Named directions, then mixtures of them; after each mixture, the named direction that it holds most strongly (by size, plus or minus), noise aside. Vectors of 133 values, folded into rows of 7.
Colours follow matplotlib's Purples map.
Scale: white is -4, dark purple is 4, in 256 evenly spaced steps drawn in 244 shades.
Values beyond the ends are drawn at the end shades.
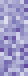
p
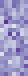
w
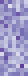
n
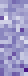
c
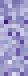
w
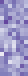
w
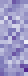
c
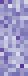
n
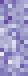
w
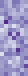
w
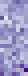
c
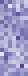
n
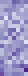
c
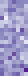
c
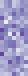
w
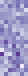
n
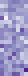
c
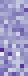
n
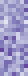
p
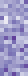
p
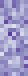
w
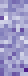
c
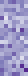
c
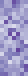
w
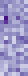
p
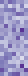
n
